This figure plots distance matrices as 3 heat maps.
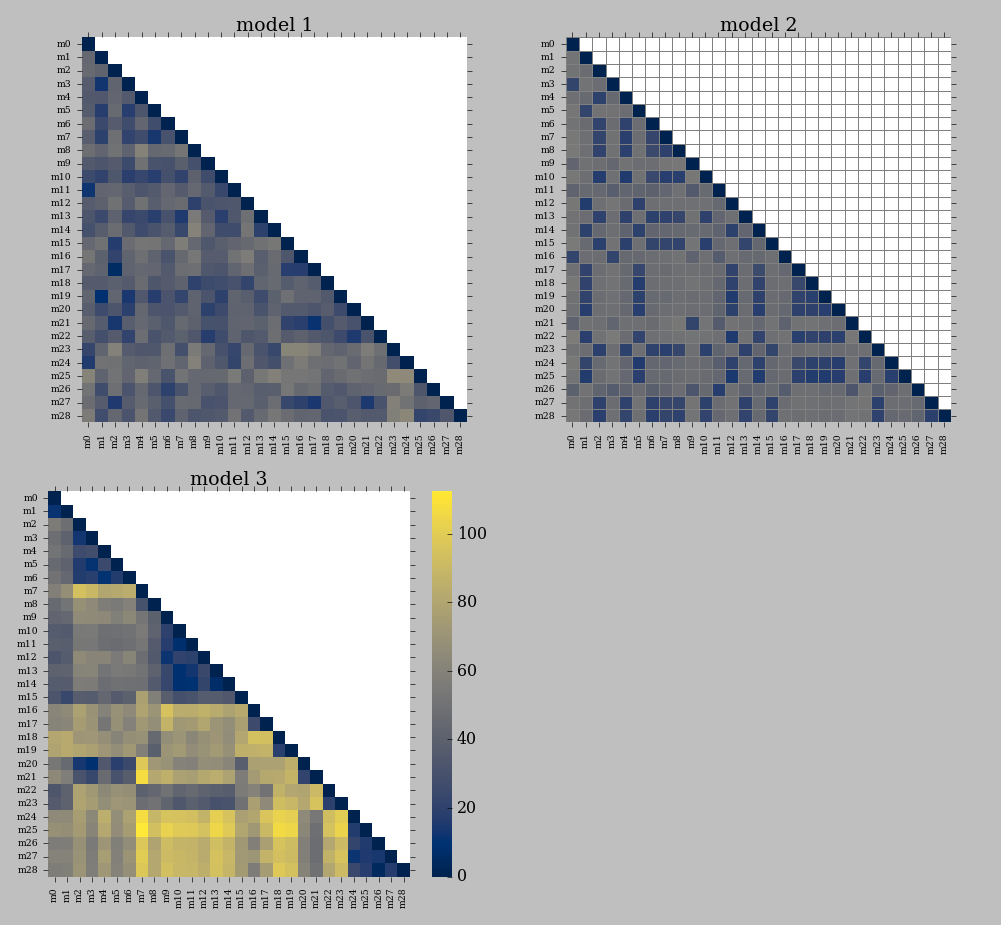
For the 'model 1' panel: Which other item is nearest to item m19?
m1
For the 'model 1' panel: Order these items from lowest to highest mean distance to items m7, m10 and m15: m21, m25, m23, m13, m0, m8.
m13, m21, m0, m23, m8, m25
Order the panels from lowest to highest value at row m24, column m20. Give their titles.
model 2, model 1, model 3
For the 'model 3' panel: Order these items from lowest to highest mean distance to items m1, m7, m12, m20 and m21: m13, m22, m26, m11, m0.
m0, m11, m13, m22, m26
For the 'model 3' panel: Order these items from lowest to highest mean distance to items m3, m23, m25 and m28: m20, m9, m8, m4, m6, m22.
m20, m6, m4, m22, m8, m9
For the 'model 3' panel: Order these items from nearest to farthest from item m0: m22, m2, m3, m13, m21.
m22, m13, m3, m2, m21
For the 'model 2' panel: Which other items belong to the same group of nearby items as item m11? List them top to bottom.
m26
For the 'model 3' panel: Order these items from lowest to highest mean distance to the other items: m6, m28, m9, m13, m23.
m6, m13, m9, m23, m28
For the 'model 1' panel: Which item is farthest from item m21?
m23
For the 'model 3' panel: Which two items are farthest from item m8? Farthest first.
m25, m24
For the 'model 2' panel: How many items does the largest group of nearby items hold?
11
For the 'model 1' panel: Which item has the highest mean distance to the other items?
m25
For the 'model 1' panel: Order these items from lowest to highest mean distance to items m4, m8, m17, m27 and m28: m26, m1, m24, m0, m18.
m18, m1, m26, m0, m24
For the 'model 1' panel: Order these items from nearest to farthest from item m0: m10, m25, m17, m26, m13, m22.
m10, m13, m22, m17, m26, m25
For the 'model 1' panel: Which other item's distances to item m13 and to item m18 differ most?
m8
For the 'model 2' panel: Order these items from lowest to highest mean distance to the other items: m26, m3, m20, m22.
m20, m22, m26, m3
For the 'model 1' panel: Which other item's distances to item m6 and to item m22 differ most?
m26
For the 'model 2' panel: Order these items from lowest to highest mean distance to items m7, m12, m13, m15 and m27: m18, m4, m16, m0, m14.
m4, m14, m18, m16, m0
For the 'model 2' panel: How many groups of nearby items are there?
5
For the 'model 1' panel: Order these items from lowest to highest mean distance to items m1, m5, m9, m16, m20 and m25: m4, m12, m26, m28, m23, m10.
m10, m28, m26, m12, m4, m23
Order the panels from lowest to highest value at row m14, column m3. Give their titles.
model 1, model 2, model 3
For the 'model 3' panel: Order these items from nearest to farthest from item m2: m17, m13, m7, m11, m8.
m11, m13, m8, m17, m7
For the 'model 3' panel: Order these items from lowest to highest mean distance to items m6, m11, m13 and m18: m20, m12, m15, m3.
m12, m15, m3, m20
